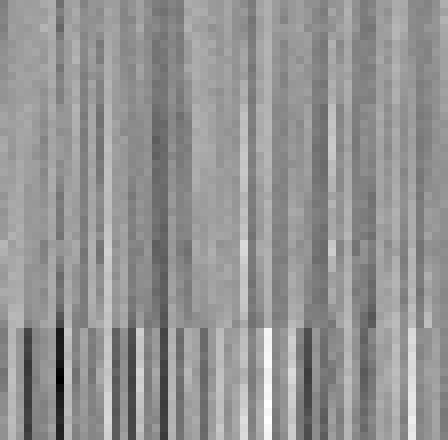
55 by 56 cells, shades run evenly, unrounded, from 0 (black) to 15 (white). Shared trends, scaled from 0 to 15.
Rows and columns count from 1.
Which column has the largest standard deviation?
8
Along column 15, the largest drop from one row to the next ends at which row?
42
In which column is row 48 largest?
34
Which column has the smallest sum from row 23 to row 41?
21
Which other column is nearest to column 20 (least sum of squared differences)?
40
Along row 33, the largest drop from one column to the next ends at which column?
32
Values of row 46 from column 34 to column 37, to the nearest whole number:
15 8 9 12
